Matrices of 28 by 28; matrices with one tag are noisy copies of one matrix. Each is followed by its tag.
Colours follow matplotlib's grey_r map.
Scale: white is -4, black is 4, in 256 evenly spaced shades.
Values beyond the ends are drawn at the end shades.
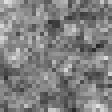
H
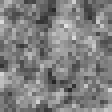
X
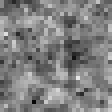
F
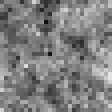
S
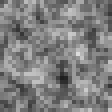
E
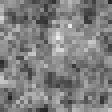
X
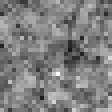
F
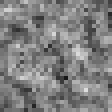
E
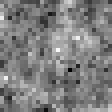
X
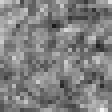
H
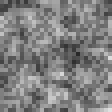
F
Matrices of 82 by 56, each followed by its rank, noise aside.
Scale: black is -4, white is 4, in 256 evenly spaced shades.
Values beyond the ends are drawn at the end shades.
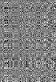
four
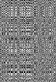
two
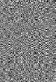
five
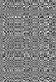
three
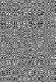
four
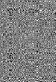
five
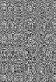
six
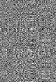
five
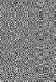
four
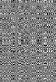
three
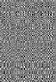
four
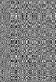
two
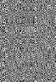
five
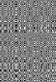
two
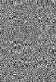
five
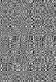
five
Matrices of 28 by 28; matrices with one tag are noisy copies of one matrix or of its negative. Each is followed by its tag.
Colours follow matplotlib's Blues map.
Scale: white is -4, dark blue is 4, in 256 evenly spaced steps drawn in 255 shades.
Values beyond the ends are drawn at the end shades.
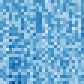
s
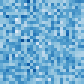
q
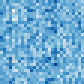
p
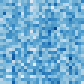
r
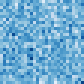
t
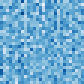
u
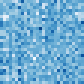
u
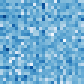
u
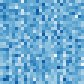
u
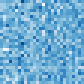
u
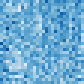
s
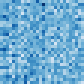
u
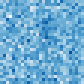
r
